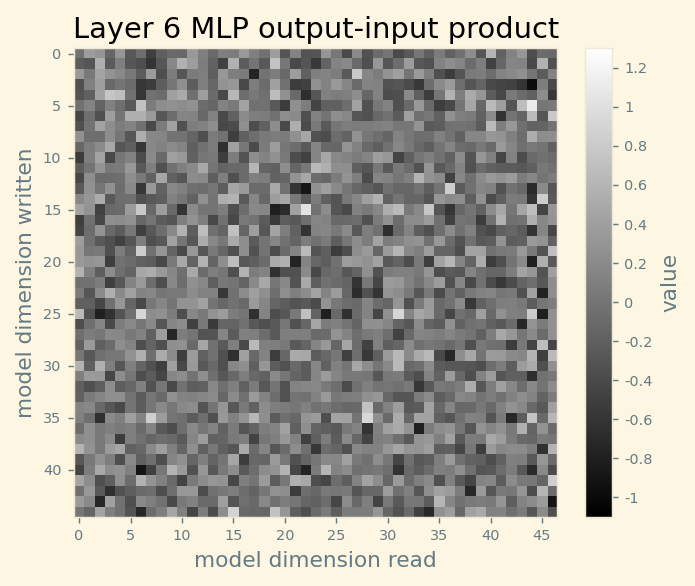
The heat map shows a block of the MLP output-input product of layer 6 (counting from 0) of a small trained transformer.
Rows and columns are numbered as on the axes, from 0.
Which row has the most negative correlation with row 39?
29
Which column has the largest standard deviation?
44
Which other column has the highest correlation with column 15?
19
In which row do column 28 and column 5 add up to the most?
35
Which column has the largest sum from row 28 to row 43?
34
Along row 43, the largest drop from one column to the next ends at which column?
46
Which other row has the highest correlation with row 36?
42
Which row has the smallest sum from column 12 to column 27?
16
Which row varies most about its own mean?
25
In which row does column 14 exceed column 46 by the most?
43
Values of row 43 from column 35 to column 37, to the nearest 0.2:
0.6 0.2 0
